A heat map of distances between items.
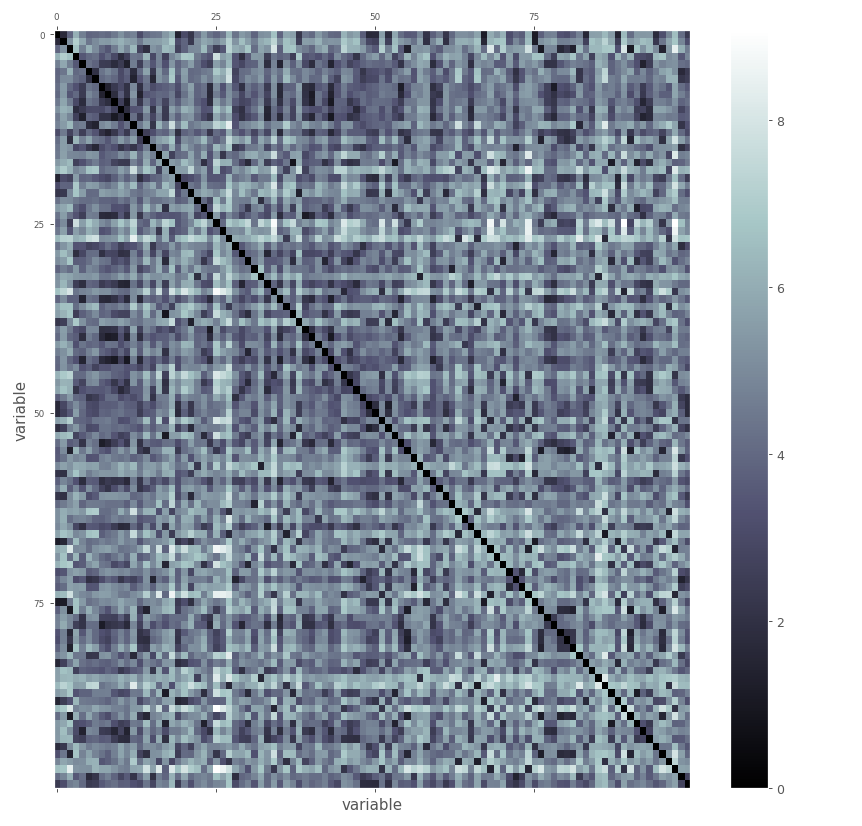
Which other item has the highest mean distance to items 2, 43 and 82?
27
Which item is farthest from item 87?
25
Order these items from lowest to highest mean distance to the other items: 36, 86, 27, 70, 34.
70, 36, 34, 86, 27
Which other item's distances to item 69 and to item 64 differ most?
41
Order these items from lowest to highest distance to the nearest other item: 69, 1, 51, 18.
1, 51, 18, 69
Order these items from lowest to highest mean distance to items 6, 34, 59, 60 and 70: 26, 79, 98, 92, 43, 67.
43, 92, 98, 79, 67, 26
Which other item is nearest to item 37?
17
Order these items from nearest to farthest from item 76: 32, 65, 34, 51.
65, 32, 51, 34
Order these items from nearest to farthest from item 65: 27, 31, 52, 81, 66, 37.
37, 31, 52, 81, 66, 27
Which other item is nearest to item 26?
16
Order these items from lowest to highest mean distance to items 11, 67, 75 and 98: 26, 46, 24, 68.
24, 46, 26, 68
